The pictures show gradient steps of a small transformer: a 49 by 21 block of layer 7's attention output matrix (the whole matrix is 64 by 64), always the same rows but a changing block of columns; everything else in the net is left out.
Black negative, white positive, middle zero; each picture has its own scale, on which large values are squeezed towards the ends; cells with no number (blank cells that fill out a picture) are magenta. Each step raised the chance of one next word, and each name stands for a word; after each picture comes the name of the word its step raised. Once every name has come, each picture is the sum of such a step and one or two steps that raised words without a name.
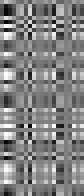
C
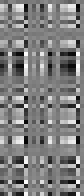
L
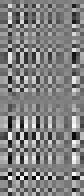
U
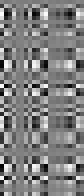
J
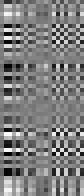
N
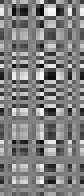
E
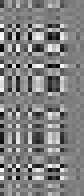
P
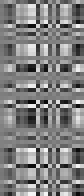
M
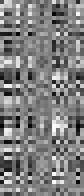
U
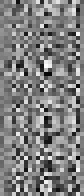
J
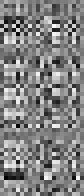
C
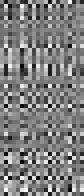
L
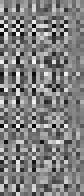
C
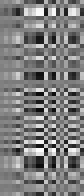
E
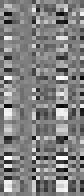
E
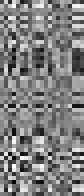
L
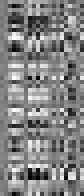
P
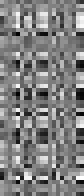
J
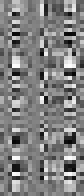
L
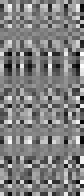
L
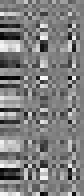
P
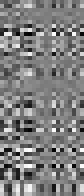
N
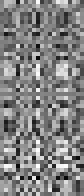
U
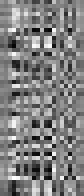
J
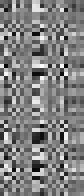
P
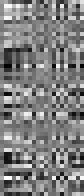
L
